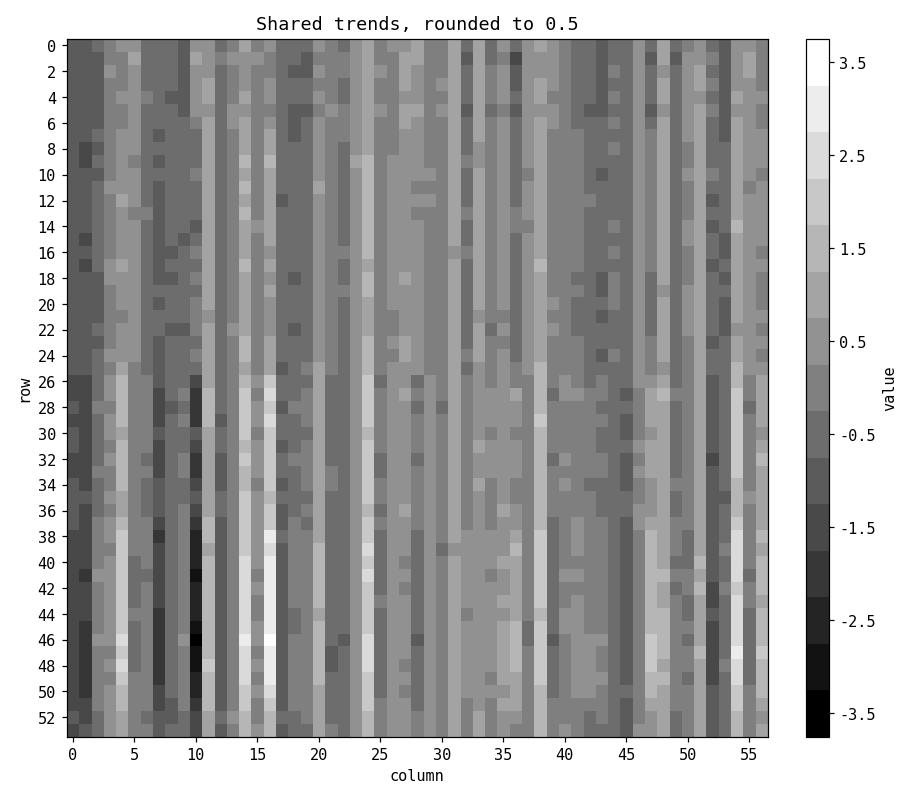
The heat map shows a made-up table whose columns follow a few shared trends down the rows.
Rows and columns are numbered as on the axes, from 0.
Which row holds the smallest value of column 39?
46
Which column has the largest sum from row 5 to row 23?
24
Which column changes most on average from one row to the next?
10
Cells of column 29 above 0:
30
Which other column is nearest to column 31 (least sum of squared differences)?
51
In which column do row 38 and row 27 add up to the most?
16
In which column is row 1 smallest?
36
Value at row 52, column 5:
0
